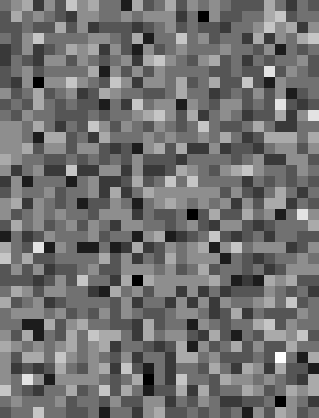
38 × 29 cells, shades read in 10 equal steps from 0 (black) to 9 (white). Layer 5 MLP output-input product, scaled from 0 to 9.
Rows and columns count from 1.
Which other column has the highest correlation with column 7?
23
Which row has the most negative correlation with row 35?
6
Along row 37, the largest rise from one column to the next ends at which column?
27
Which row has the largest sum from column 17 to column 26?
16
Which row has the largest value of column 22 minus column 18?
32
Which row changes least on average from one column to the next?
15
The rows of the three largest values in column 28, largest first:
20, 31, 4
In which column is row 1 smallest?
12
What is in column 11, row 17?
2
